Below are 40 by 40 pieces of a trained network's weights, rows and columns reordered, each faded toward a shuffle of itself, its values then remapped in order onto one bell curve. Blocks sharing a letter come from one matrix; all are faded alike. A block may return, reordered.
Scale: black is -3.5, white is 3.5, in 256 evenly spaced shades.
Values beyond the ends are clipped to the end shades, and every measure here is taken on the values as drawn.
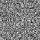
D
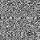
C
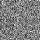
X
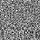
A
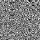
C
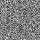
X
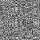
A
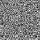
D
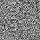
A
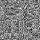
D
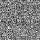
D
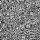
A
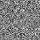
C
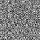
A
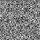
X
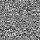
C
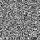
D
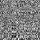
C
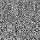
C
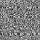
C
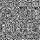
X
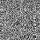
A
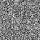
X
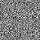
C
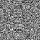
A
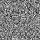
X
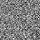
D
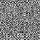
C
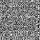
D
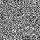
A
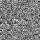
A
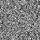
A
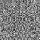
A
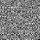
C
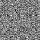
D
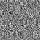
A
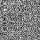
A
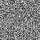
X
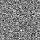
A
